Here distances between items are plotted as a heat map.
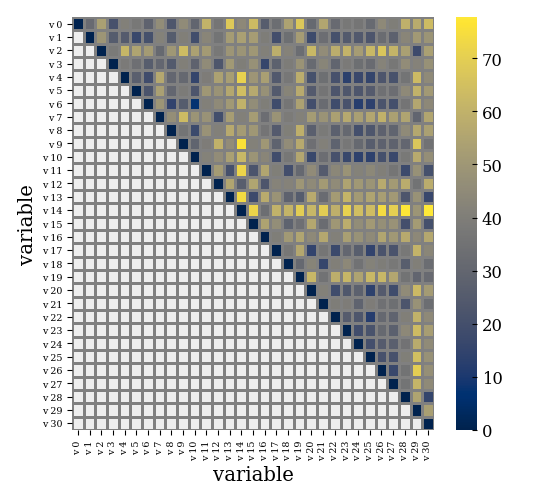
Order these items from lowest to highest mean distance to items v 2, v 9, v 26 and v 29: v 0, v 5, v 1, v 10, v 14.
v 10, v 1, v 5, v 0, v 14
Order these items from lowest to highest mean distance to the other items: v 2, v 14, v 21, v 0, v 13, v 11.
v 21, v 11, v 0, v 13, v 2, v 14
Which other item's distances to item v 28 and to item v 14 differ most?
v 30
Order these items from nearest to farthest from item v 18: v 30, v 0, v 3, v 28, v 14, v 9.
v 28, v 30, v 3, v 9, v 0, v 14
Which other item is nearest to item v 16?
v 3
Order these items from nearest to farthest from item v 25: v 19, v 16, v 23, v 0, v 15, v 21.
v 23, v 0, v 21, v 16, v 15, v 19
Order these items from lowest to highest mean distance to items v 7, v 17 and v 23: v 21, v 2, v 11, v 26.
v 26, v 21, v 11, v 2
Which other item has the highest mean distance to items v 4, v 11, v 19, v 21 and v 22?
v 14
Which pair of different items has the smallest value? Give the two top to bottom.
v 6, v 10
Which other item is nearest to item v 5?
v 1
